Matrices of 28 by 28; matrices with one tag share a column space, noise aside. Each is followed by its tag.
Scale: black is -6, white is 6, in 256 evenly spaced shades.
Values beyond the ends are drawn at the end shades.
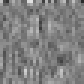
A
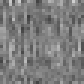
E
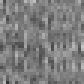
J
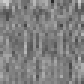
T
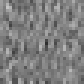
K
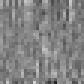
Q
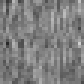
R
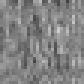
E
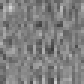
K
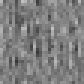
E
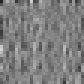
J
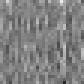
J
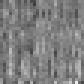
Q
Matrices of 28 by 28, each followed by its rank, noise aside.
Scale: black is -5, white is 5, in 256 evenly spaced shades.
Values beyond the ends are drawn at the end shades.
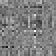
three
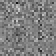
five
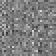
five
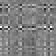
one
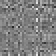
four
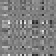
two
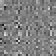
three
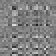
one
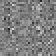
four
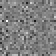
four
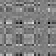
one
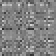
three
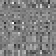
three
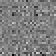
three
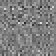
four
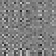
two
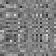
two
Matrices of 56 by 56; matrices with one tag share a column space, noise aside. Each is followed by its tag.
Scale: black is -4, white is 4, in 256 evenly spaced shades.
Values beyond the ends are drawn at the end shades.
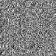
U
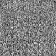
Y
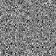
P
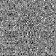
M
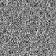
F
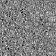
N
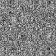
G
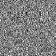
N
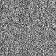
G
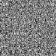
U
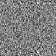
P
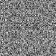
M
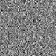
P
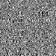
N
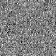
F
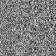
G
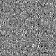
U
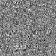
U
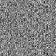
U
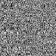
M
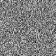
F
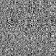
G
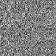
G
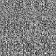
Y
